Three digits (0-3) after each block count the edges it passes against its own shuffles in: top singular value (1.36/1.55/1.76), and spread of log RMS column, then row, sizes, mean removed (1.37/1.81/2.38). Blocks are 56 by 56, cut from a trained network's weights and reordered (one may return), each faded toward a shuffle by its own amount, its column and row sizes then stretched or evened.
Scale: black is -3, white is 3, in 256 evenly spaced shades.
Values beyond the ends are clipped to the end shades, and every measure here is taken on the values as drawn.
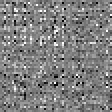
2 3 2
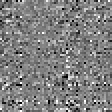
1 3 3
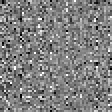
1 3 0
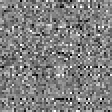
3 1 3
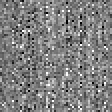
1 3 0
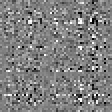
2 3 3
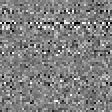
3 1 3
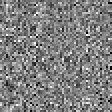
3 2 1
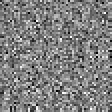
3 1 2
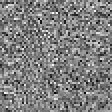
2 0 1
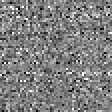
0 0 3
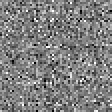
0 1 2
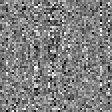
3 3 0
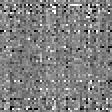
2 1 3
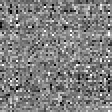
1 2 1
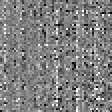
2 3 2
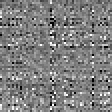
2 3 2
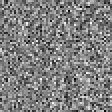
2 0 1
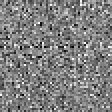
1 0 2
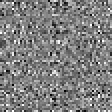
3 2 3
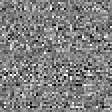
2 0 3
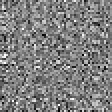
2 2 1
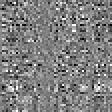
3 3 3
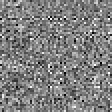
3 2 2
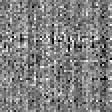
3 1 2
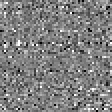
0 1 3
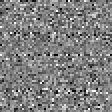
1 0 3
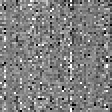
1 3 1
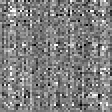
3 1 3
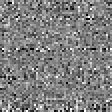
1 0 3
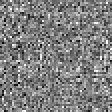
2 2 0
